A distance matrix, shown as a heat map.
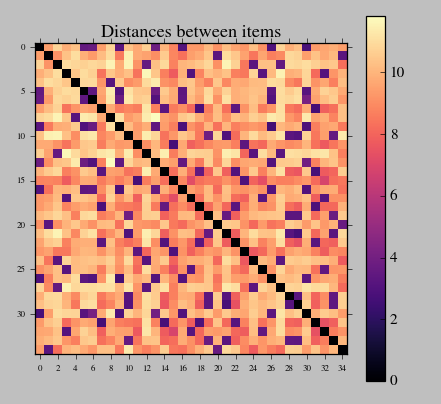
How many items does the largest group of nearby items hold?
8
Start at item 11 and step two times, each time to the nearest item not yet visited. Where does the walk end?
23
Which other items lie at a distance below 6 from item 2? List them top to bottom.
12, 24, 27
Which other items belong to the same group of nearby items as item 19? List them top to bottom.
10, 21, 28, 29, 33
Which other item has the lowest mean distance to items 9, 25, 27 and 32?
17
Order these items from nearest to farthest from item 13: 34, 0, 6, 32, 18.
6, 0, 18, 34, 32
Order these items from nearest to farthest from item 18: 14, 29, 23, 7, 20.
7, 14, 29, 23, 20
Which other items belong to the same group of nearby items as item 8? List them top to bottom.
4
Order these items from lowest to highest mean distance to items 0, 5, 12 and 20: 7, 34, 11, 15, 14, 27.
34, 27, 15, 11, 7, 14
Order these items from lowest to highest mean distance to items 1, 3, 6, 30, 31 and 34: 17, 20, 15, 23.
20, 17, 15, 23
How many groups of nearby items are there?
8
